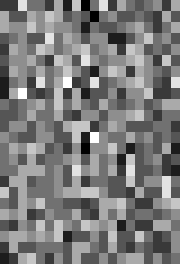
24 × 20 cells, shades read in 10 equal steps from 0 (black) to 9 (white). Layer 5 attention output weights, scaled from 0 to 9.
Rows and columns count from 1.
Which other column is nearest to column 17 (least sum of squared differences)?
2
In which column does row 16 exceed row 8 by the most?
9
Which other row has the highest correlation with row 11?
6
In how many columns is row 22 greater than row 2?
9
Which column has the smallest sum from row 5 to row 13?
1
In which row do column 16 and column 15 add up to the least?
14
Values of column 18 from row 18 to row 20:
3 5 3
